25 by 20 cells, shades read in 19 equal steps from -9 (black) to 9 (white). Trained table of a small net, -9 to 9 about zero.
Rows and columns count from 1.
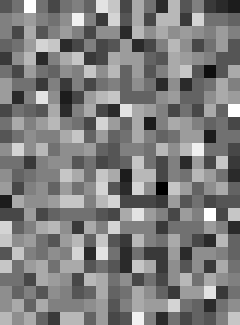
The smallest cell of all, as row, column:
15, 14
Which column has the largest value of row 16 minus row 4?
6
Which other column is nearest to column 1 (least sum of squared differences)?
19
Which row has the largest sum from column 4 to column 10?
16
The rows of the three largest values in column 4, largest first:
8, 4, 12
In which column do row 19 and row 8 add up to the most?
9
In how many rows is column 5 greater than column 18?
12
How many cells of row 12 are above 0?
11
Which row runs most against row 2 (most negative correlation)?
22
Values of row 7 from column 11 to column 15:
-2 1 -1 -6 1
